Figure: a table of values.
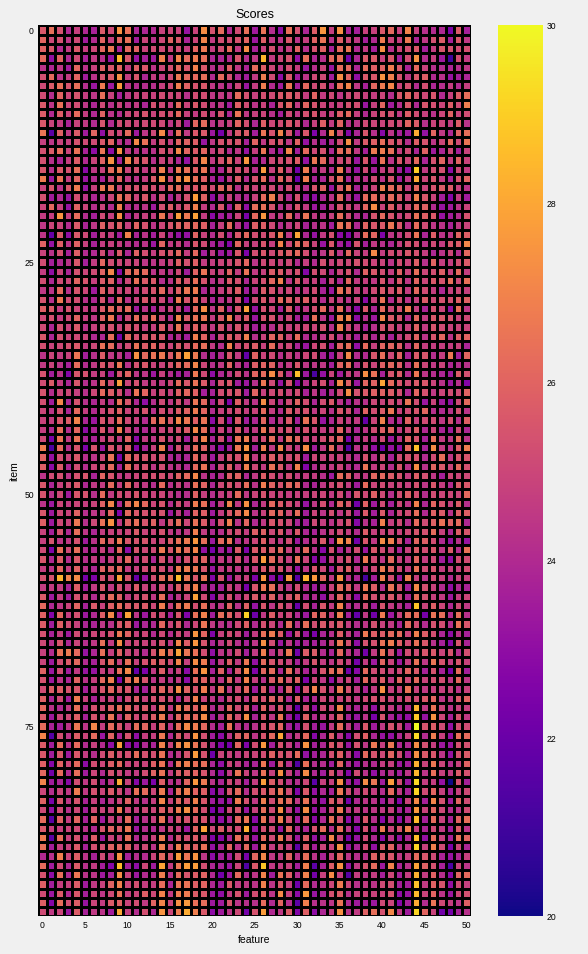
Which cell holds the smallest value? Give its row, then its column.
81, 48
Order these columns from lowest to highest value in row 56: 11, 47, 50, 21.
21, 47, 11, 50
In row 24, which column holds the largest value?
39
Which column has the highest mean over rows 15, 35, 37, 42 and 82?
44
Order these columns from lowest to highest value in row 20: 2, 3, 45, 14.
3, 45, 14, 2
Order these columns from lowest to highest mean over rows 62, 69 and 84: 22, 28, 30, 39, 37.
30, 37, 39, 22, 28
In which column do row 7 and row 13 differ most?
9
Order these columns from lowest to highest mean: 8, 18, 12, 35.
12, 8, 35, 18
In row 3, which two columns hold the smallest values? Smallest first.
48, 36
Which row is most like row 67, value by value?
42
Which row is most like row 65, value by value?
18
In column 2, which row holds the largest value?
59
